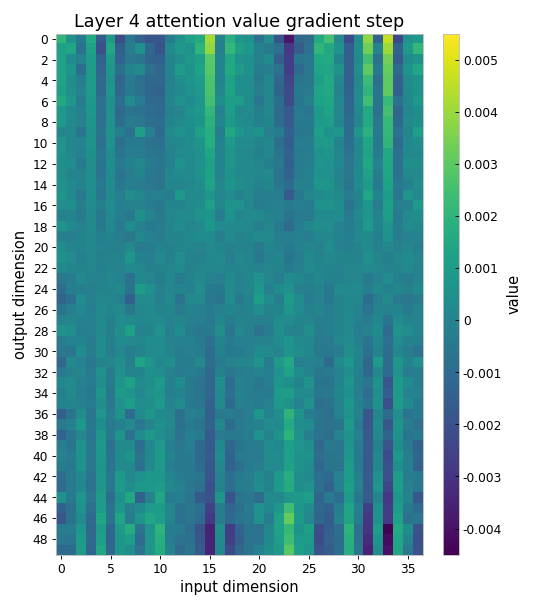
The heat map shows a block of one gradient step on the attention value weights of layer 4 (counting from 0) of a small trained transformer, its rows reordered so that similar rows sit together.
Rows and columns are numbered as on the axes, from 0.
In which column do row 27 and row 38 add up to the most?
23
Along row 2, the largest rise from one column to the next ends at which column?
33
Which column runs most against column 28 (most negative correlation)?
2
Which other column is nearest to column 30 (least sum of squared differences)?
19
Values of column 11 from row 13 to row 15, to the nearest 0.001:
0 0 0
